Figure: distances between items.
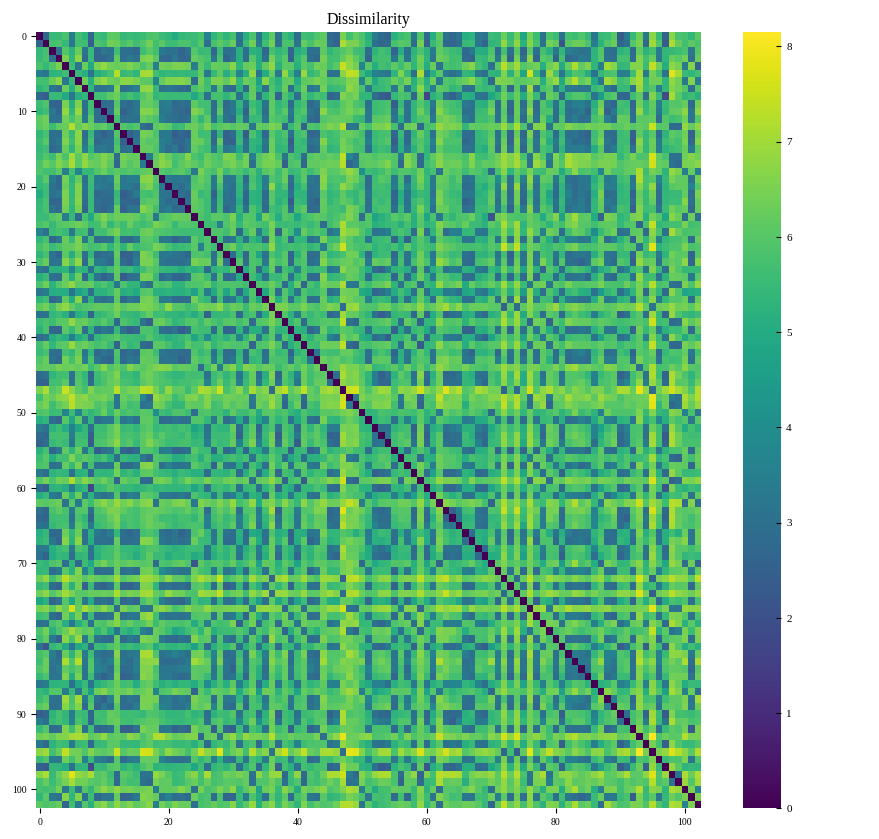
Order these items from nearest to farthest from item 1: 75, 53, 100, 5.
53, 5, 75, 100
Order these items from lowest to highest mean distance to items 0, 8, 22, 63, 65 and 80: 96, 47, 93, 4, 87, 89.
96, 89, 87, 4, 93, 47
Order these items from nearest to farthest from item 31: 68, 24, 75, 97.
97, 68, 75, 24
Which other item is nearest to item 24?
70
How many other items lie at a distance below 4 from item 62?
9
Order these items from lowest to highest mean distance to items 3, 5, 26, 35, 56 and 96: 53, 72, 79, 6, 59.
53, 79, 59, 6, 72
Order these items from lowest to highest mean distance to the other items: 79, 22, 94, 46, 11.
22, 11, 94, 46, 79
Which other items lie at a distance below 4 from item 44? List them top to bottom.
25, 28, 93
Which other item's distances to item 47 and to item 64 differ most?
63
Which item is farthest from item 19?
93
